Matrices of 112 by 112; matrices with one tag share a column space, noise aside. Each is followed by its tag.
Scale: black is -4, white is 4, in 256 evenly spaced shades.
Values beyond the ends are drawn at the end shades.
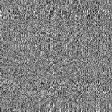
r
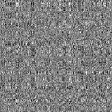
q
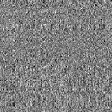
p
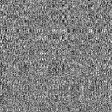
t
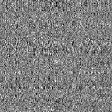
q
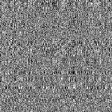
q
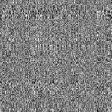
r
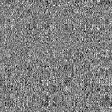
p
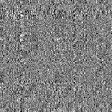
r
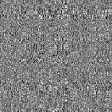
r
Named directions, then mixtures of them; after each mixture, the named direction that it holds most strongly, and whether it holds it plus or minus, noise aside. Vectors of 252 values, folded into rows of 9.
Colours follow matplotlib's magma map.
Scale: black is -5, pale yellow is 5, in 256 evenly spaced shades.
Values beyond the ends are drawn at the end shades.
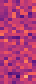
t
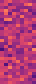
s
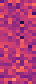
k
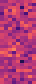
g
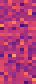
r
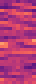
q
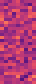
s, minus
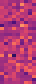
r, minus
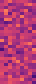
s, plus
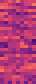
q, minus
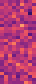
r, minus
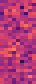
g, plus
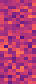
s, minus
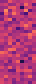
g, plus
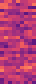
q, minus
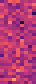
k, plus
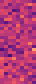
s, plus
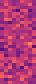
s, plus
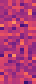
r, plus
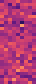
k, plus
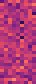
k, plus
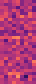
t, minus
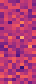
k, minus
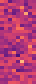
g, minus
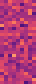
r, plus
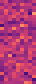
r, minus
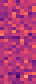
t, plus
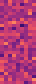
r, plus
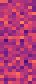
t, minus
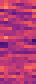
q, minus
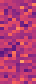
g, minus
